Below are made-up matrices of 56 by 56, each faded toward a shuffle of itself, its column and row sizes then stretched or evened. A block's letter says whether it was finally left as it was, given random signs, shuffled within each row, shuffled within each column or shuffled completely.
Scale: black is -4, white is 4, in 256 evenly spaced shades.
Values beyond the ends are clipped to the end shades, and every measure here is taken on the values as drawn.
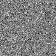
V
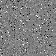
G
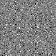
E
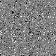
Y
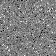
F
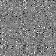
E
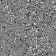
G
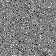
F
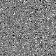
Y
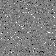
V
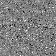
V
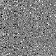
E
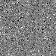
Y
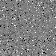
V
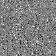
G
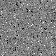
G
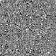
E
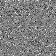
V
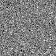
G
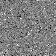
V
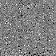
E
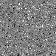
V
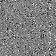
G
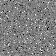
F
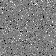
V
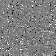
E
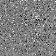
Y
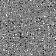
Y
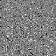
E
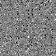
Y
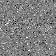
V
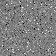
F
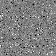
V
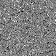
F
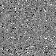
Y
